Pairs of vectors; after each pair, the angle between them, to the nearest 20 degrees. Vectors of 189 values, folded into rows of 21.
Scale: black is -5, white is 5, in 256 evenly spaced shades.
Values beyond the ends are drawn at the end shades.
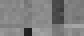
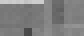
60 degrees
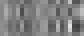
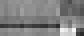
100 degrees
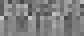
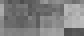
80 degrees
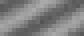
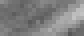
80 degrees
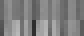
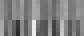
160 degrees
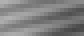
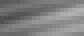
160 degrees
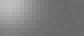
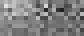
60 degrees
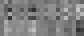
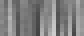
100 degrees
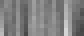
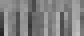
120 degrees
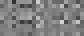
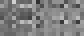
160 degrees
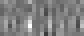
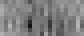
140 degrees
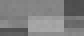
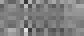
120 degrees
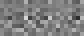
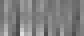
80 degrees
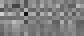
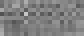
160 degrees
